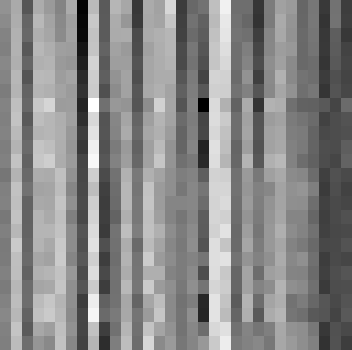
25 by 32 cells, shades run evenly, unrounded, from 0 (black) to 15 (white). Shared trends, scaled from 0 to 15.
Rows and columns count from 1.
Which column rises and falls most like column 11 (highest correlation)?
16
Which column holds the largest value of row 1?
21
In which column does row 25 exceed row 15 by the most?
19
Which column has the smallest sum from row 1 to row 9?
8
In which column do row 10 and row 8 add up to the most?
9
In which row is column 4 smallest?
25
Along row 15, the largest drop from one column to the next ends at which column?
10
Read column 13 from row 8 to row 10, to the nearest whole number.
5 6 6
